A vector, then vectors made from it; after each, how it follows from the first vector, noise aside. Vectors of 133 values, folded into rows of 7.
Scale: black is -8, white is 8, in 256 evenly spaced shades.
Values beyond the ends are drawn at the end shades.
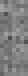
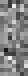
wrapped around, negated, scaled up.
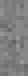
reversed, negated, shrunk.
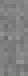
reversed, negated, shrunk.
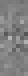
negated, partly zeroed.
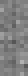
reversed, negated, partly zeroed.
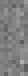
reversed, negated, partly zeroed.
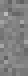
negated, partly zeroed.
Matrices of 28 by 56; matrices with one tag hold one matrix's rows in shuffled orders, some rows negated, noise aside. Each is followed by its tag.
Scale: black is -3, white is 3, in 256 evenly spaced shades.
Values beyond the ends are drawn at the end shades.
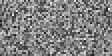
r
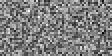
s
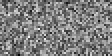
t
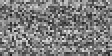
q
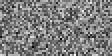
t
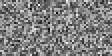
t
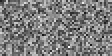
t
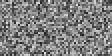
r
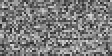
q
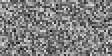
r
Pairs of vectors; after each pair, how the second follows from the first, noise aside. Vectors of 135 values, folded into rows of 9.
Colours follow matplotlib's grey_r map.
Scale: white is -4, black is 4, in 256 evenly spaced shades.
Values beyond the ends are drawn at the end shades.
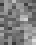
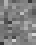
wrapped around, partly zeroed.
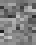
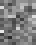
negated.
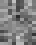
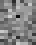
sign-scrambled.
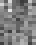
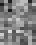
negated.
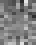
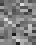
shuffled.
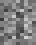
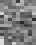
shuffled.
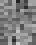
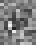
wrapped around, negated.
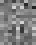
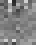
wrapped around, partly zeroed.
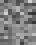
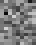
negated.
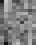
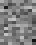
shuffled.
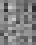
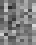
negated.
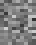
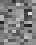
wrapped around, negated.
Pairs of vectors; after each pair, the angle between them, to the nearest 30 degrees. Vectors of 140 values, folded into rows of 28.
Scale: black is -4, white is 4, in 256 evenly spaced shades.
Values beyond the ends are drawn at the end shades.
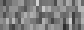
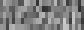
150 degrees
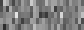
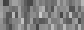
120 degrees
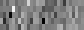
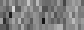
30 degrees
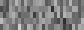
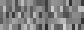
120 degrees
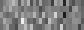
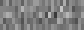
120 degrees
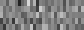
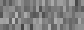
120 degrees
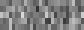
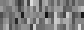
120 degrees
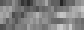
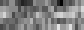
30 degrees
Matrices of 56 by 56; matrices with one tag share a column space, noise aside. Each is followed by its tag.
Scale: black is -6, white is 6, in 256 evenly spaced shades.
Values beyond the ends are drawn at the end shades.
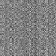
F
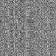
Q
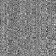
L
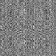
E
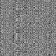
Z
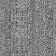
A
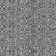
F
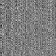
A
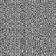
F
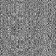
L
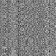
F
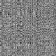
E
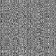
F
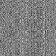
Q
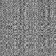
E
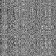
E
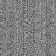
Z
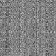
Q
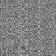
F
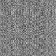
E
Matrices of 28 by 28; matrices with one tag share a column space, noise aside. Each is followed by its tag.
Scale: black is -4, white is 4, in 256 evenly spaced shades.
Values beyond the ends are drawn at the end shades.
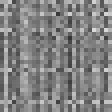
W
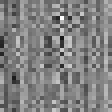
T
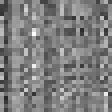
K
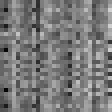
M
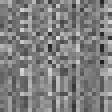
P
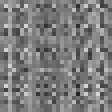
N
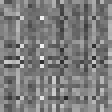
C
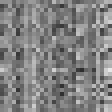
N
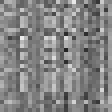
W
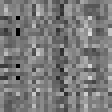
K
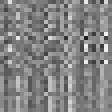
P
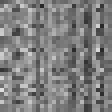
N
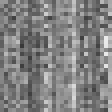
T
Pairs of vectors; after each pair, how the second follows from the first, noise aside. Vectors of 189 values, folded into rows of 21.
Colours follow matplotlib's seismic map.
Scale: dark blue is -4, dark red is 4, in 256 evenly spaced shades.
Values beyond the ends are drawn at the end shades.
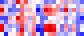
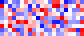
shuffled.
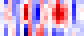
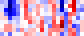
wrapped around, negated.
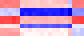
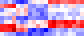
wrapped around, negated.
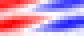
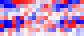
sign-scrambled.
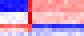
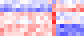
reversed, shrunk.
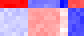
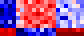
reversed, scaled up.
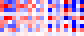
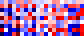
reversed, scaled up.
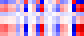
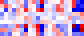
sign-scrambled.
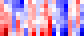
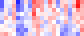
reversed, shrunk.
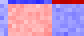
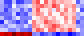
reversed.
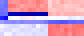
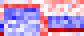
wrapped around, negated.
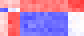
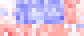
reversed, shrunk.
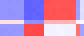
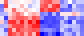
reversed.
